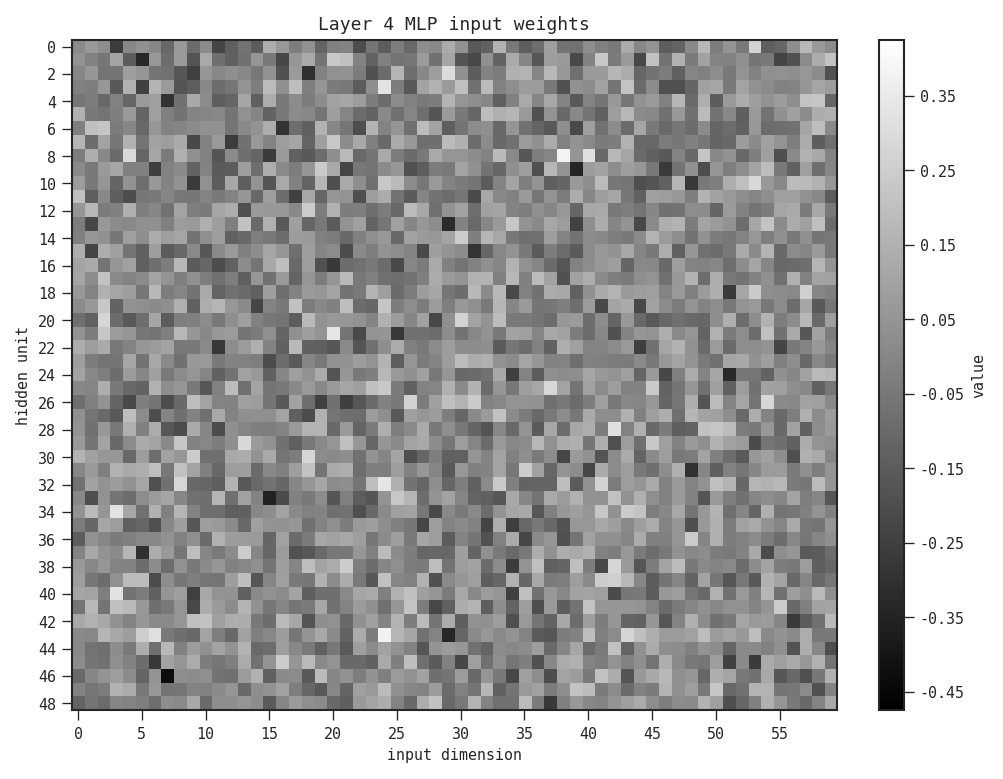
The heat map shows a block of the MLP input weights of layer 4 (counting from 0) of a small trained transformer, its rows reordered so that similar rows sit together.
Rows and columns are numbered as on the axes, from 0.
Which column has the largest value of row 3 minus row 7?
24
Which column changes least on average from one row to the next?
10
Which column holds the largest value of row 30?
18
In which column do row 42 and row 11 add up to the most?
0
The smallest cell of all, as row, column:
46, 7
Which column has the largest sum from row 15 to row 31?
2
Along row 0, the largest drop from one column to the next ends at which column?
54
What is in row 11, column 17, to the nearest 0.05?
-0.25
